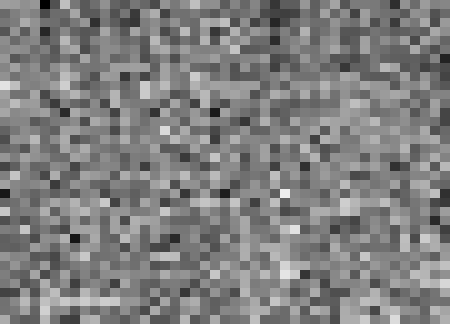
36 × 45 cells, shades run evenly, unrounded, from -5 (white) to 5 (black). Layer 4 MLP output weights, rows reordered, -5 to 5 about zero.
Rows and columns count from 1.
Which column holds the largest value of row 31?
31
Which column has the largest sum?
6
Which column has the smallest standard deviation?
39
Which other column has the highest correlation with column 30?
29
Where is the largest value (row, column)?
1, 5
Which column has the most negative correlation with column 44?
8
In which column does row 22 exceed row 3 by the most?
23
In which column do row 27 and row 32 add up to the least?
43
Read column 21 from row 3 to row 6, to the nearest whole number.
-2 -1 -2 0
